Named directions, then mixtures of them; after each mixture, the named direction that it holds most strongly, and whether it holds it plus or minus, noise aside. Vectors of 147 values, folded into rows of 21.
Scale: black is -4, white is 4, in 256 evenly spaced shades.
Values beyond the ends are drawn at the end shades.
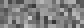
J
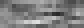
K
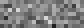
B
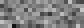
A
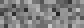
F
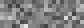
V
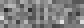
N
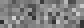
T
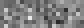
N, minus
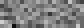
A, plus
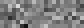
V, minus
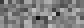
F, plus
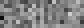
N, minus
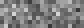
F, minus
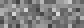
F, minus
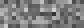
F, minus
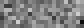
N, minus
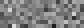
V, minus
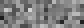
N, minus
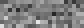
B, minus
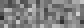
N, minus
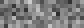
F, plus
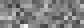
V, plus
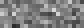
F, minus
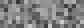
J, plus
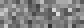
F, minus
